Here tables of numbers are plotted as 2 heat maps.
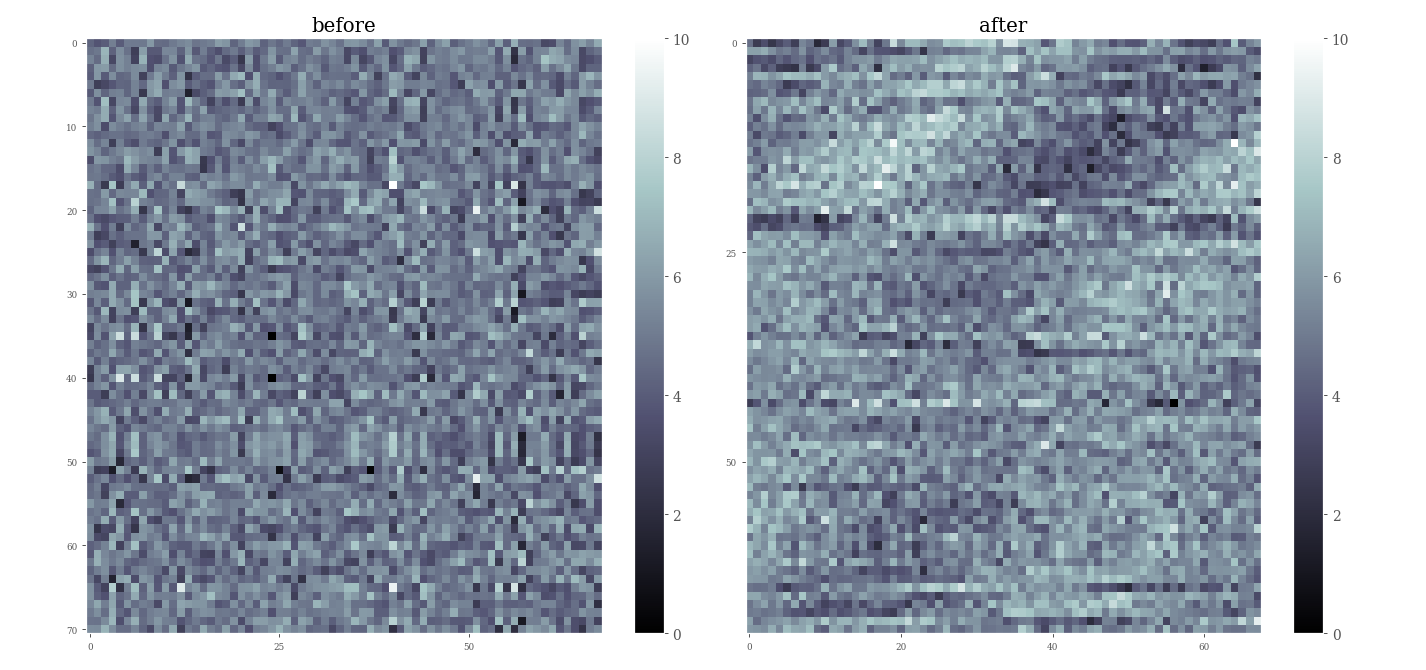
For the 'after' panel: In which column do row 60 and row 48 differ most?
17
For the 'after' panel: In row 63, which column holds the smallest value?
23
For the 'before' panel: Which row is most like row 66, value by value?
29
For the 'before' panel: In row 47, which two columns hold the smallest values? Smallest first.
57, 67
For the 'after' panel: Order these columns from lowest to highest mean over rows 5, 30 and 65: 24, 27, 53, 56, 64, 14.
53, 64, 56, 14, 24, 27
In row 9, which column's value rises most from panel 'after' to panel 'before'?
49
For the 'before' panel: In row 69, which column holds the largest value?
40
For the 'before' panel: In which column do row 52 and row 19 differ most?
67
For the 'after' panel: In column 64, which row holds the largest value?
12
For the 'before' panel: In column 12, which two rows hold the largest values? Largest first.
65, 17
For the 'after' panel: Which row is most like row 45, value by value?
28
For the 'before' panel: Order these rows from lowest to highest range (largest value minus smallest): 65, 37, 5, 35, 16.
16, 5, 37, 65, 35
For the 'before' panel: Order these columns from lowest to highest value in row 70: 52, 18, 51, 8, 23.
8, 52, 23, 18, 51
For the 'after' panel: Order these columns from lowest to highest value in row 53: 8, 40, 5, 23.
5, 8, 40, 23
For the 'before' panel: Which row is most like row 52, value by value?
25
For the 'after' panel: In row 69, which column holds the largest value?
67
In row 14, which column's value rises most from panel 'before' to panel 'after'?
15
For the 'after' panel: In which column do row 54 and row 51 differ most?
19
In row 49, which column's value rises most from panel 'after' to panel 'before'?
6
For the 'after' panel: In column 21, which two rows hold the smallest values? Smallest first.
36, 67
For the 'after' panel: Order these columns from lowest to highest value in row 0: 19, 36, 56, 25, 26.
56, 25, 36, 26, 19
